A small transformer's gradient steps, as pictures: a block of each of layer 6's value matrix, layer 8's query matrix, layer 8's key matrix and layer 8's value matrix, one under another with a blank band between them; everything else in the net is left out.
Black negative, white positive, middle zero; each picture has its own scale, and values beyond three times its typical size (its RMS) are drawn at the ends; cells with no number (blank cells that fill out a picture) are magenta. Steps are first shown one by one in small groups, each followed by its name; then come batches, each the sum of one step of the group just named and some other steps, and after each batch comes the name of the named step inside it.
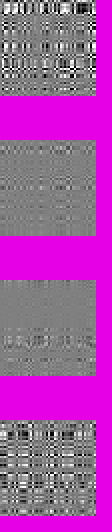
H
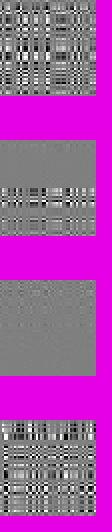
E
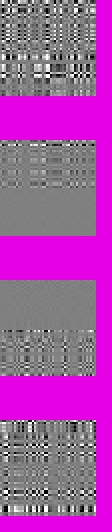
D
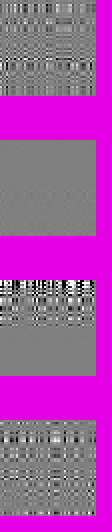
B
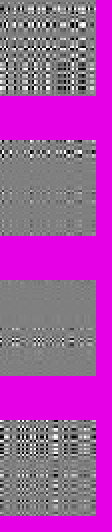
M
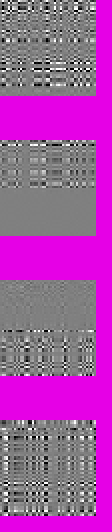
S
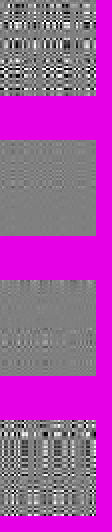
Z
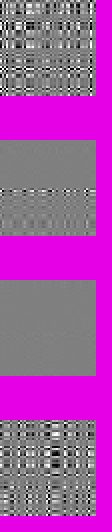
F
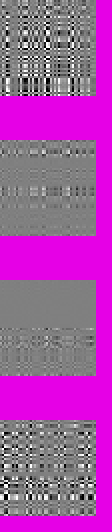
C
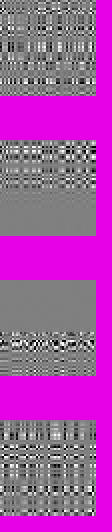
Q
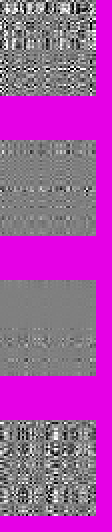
F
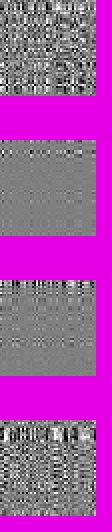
M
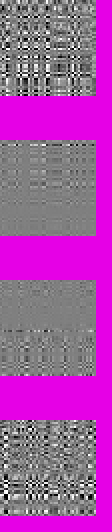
C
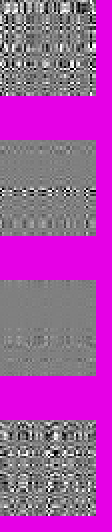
H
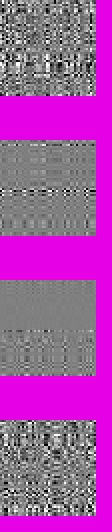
D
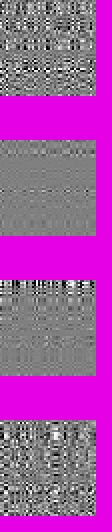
F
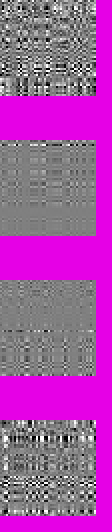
S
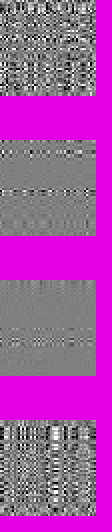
M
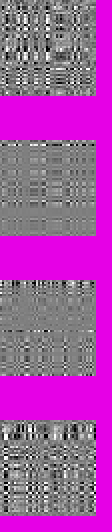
E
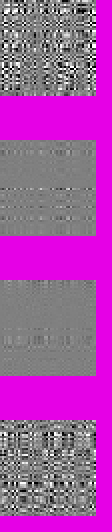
H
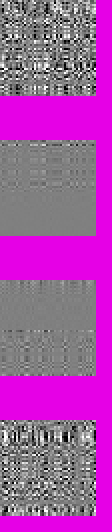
D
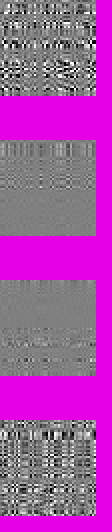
Z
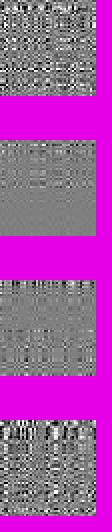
S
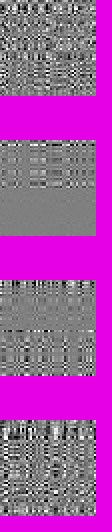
S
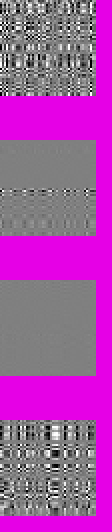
F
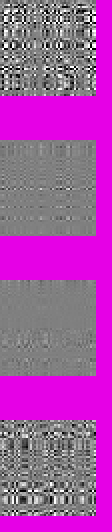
Z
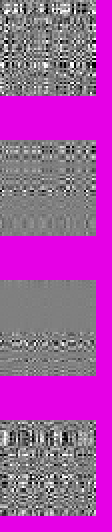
H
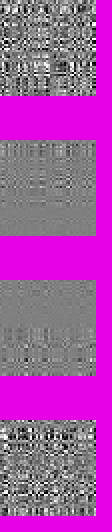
D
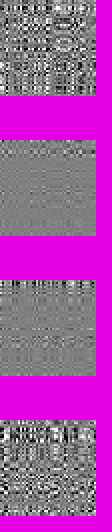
M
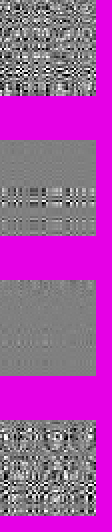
E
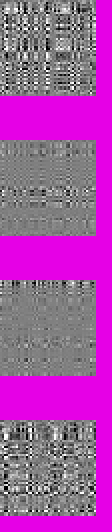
E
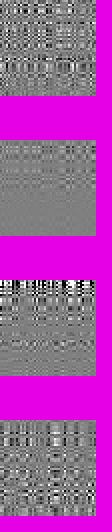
B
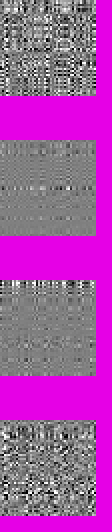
C
